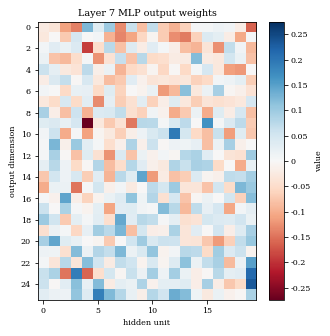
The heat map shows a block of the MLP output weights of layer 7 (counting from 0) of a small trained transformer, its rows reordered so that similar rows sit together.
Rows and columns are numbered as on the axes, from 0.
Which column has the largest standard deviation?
19
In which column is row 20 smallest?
16
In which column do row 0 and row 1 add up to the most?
4
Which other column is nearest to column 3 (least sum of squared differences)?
0
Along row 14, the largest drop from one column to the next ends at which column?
10
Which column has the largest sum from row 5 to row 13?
1
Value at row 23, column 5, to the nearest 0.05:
-0.05
